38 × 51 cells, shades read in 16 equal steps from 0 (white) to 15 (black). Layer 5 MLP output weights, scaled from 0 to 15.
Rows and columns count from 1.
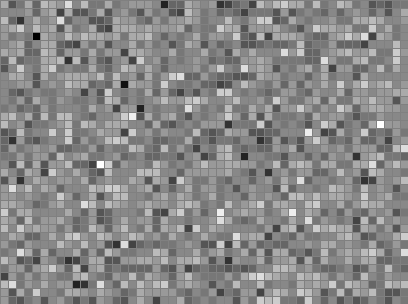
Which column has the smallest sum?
7
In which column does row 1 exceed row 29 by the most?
21
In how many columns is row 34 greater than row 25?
36
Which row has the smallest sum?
26
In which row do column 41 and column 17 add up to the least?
15
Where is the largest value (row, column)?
5, 5
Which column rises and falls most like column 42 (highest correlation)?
1
